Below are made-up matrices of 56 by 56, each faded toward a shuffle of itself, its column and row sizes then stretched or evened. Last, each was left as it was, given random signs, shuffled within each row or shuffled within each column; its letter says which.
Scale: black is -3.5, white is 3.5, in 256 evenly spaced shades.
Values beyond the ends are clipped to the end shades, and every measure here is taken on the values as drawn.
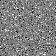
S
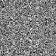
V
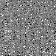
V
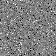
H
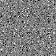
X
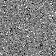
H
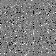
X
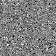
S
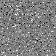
S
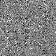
X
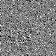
X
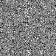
H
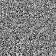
V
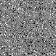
V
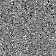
H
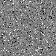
H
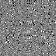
V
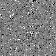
X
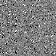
X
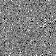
V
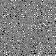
V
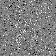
H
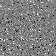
S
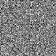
V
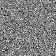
S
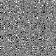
V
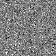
H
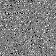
S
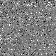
S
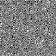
V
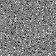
H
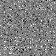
X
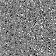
H
